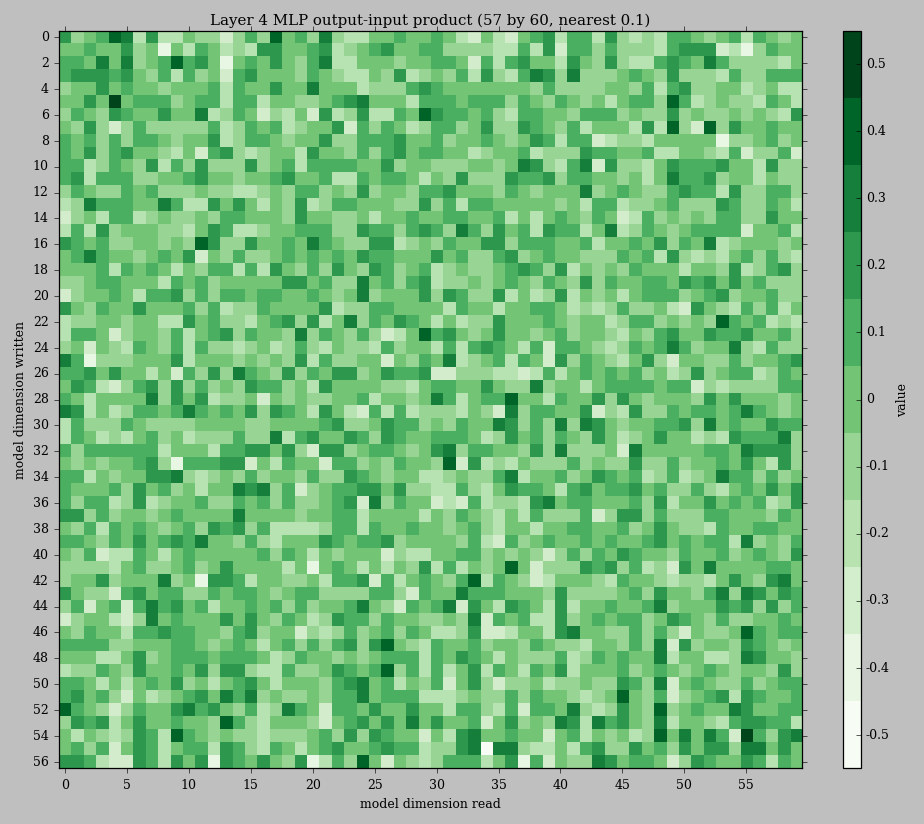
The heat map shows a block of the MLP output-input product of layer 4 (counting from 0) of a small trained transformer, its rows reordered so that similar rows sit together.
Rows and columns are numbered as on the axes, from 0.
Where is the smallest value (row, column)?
55, 34
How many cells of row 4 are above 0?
13
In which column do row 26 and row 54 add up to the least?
31
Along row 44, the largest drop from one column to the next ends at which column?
32
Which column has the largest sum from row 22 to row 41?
46
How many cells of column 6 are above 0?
25
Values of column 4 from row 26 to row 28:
0.2 -0.3 0
